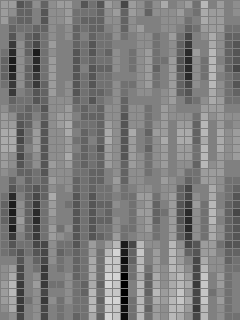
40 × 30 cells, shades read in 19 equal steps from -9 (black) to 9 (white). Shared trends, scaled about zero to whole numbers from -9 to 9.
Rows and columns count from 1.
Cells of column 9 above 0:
24
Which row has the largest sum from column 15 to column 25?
38
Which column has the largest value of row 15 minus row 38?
16
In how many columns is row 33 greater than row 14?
13
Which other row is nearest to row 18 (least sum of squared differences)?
17
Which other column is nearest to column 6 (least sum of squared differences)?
3
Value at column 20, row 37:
4
